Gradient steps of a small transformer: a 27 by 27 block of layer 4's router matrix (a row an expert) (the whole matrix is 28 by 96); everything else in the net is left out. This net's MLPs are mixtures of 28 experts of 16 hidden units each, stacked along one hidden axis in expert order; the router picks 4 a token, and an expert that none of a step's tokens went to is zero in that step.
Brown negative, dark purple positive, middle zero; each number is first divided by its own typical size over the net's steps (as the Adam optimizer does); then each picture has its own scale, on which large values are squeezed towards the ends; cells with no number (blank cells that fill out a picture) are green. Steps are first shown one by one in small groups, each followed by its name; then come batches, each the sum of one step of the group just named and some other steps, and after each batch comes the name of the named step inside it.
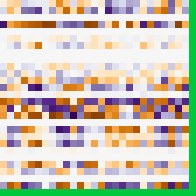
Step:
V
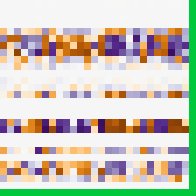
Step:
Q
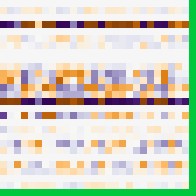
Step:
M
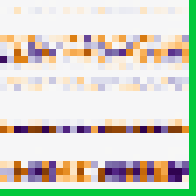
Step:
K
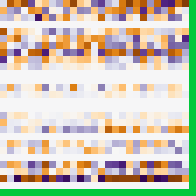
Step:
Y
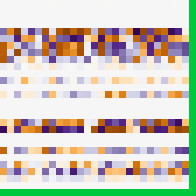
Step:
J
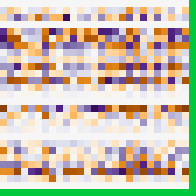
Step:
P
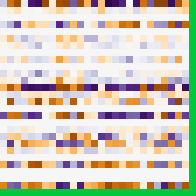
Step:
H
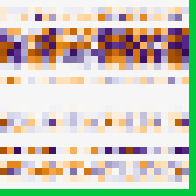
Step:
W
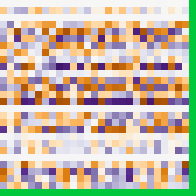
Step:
J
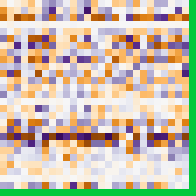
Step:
W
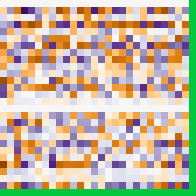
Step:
W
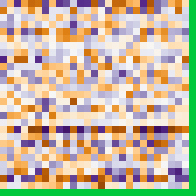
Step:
K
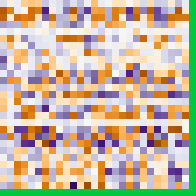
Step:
K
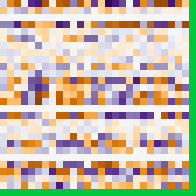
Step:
H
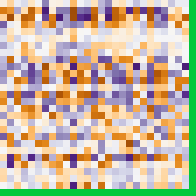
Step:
V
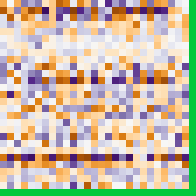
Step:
H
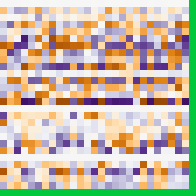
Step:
W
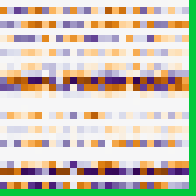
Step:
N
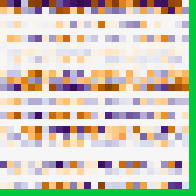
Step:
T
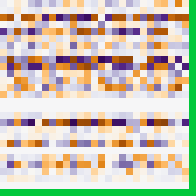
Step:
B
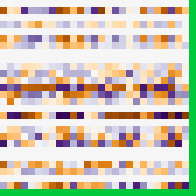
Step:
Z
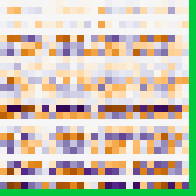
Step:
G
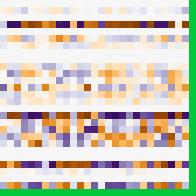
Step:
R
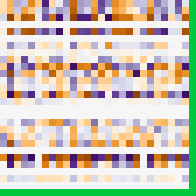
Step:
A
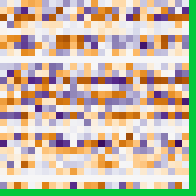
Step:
Z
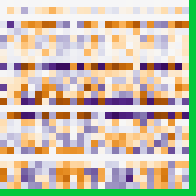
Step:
R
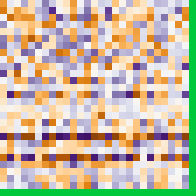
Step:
A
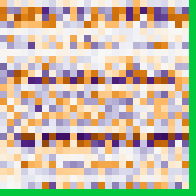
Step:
N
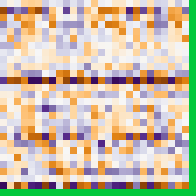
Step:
N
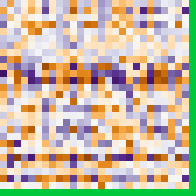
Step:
A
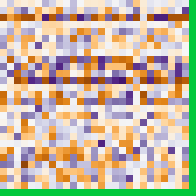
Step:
B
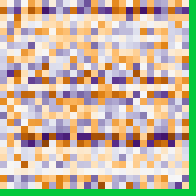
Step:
T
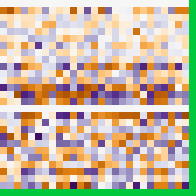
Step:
Z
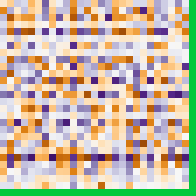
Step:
A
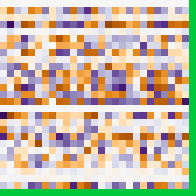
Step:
R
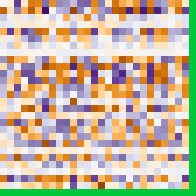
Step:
T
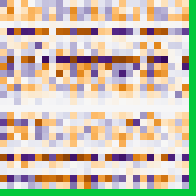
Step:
B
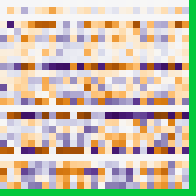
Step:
R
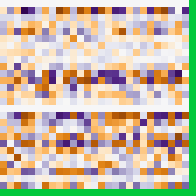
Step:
Z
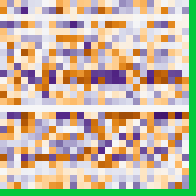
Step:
Z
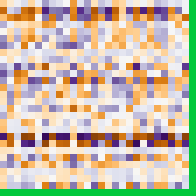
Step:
A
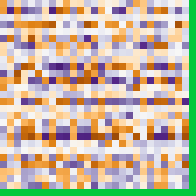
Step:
N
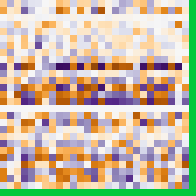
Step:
Z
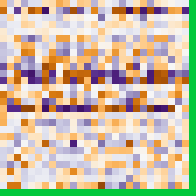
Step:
G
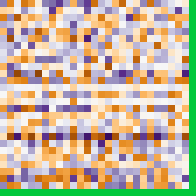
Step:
G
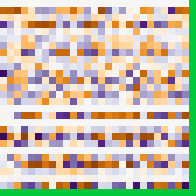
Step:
Z
